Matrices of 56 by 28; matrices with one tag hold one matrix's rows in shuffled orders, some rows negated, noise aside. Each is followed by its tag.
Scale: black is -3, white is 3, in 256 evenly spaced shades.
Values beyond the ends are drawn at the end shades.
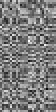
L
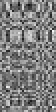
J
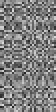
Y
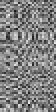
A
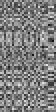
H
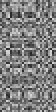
J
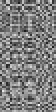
J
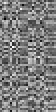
L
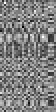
H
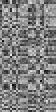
L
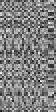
H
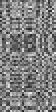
J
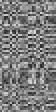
L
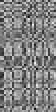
Y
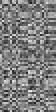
L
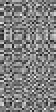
Y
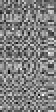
H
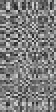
A
